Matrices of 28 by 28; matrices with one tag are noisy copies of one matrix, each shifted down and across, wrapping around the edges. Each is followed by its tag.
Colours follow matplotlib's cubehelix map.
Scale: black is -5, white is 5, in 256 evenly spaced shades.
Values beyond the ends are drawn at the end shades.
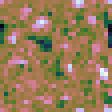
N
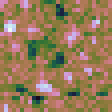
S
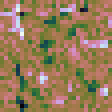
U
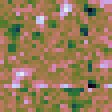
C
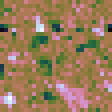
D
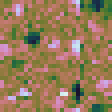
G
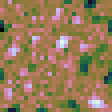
S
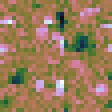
G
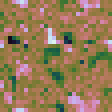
D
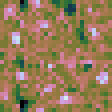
N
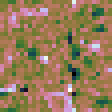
U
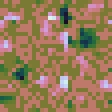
G
